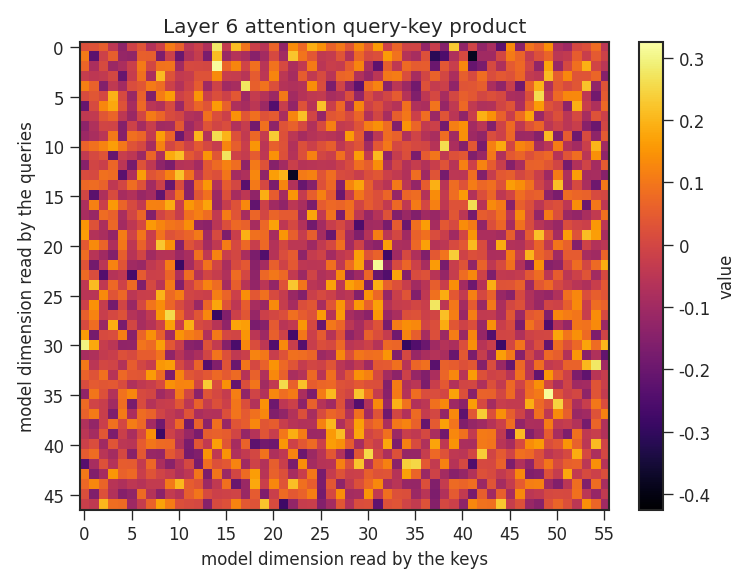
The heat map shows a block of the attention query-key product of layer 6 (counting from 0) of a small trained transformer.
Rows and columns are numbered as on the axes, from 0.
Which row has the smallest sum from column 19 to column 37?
30
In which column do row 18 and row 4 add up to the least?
29
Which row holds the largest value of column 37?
26
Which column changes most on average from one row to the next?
41
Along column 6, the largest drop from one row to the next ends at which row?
24
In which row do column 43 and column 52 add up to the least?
20
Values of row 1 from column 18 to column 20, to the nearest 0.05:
-0.15 -0.1 0
